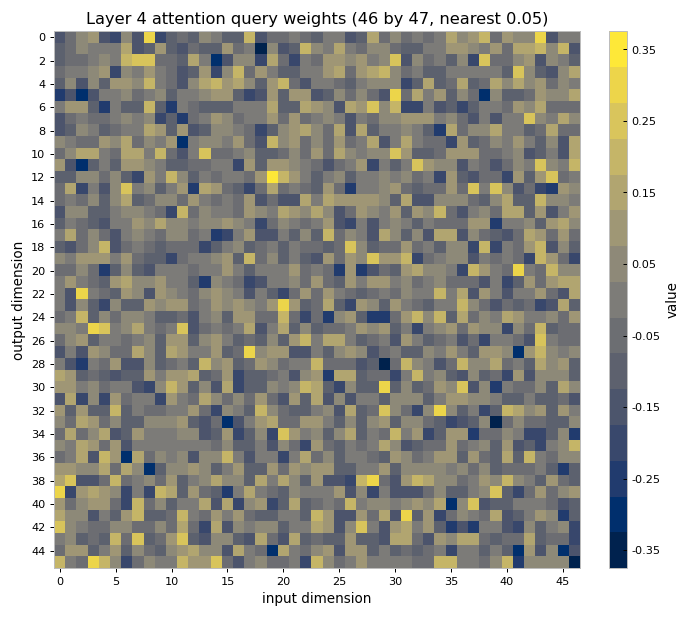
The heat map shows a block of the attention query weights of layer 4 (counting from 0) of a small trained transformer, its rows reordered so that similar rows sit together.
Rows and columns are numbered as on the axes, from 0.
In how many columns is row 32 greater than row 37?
18
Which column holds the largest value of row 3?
41
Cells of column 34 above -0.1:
35
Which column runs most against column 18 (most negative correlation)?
6
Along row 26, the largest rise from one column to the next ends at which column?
43
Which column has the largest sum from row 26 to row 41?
23
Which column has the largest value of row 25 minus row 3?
11
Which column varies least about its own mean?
33
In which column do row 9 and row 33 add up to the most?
19
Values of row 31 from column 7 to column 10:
0 0 -0.2 0.1
